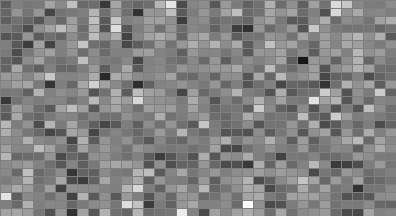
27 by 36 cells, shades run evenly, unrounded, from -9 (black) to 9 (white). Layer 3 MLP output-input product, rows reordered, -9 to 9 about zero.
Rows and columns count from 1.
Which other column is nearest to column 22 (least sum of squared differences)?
21
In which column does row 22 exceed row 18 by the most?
14
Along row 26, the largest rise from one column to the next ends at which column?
23
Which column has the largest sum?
11
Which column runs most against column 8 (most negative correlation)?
19
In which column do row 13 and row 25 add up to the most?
29
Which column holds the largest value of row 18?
33
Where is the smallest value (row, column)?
8, 28
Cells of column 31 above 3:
4
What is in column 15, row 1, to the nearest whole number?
4
